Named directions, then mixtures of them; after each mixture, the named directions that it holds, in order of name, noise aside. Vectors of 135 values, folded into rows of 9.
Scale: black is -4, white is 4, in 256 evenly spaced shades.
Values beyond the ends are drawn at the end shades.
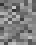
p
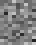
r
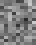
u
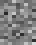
r.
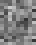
r, u.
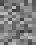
p.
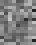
r, u.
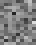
u.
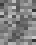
p, r, u.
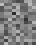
p, r, u.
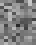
u.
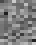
r.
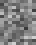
p, r, u.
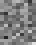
p, r, u.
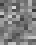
p, r, u.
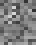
p, r.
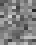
p, r, u.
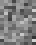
r, u.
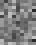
p, r, u.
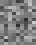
u.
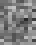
r, u.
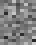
r.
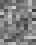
p, r, u.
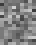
p, r, u.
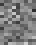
p, r.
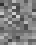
p, r.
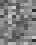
p, r, u.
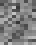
p, r.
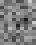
u.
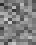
p.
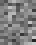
r.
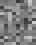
u.
